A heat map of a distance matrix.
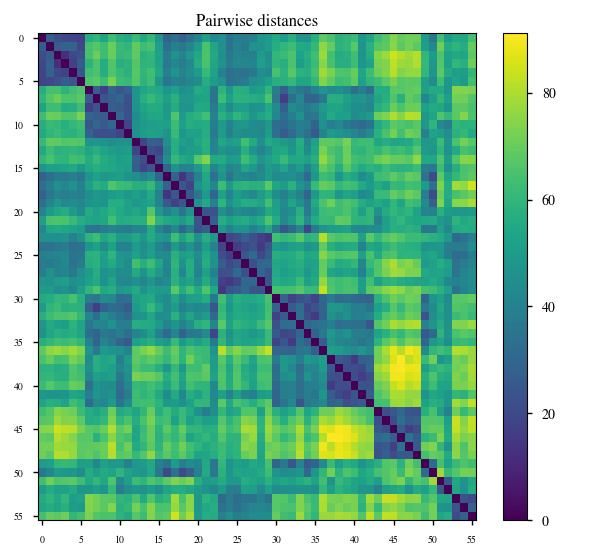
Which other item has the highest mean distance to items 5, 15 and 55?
36
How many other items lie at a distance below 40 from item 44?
5
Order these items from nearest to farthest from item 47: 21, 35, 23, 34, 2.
21, 23, 34, 35, 2
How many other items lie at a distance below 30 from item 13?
3
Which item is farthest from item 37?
46
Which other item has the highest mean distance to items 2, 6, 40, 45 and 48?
55
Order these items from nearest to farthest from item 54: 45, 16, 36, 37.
16, 37, 45, 36
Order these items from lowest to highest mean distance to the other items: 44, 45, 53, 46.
53, 44, 46, 45
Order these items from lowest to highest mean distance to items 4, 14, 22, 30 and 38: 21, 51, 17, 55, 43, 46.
17, 21, 51, 43, 55, 46
